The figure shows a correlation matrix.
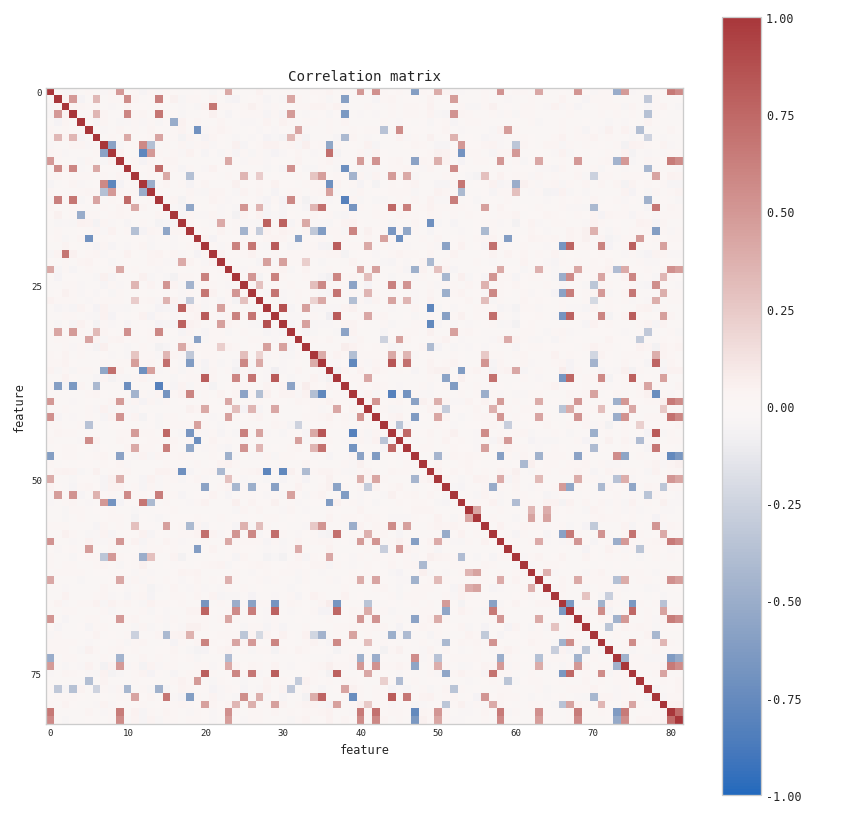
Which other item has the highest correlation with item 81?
80
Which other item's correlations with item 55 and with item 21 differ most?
2
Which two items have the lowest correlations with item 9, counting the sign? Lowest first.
47, 73
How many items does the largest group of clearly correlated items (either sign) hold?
14
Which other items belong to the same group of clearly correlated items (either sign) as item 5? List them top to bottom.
19, 32, 43, 45, 59, 76
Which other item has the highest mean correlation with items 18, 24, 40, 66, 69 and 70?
39
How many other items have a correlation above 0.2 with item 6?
6
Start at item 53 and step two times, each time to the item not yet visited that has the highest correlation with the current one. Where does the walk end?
7
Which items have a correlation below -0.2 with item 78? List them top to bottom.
18, 39, 70
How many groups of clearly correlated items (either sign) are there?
12
